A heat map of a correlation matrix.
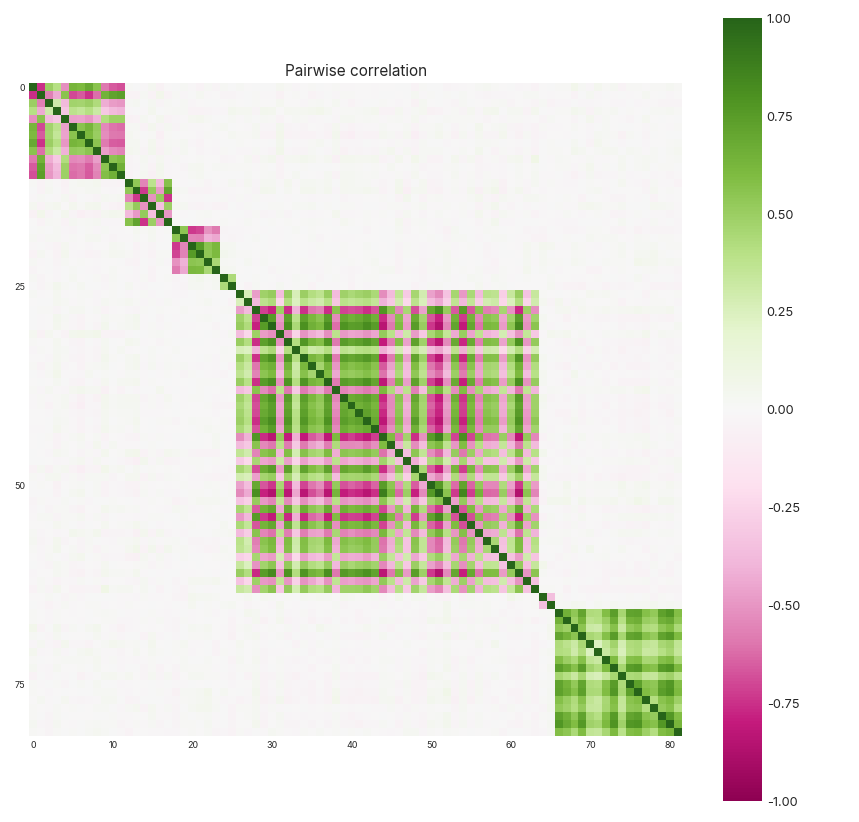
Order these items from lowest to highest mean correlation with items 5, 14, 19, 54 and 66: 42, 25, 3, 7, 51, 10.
42, 10, 25, 3, 7, 51
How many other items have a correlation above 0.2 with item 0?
6
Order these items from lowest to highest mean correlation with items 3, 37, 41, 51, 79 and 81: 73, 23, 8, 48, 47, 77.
47, 23, 8, 48, 77, 73
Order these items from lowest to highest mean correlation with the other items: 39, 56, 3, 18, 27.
56, 18, 3, 27, 39
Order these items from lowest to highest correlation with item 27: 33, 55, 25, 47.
47, 25, 33, 55
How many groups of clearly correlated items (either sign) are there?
7
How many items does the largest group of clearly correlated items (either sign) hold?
38
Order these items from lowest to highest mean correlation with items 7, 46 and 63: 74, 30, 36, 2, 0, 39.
74, 2, 0, 36, 39, 30
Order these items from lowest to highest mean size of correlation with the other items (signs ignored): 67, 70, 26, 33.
70, 67, 33, 26
